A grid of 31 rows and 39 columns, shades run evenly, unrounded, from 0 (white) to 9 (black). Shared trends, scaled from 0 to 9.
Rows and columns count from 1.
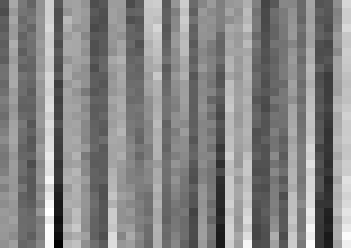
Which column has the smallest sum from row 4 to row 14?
6
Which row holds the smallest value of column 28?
31
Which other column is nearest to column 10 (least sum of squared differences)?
23
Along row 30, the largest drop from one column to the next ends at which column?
26
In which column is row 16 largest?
37
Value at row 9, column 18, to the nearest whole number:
3
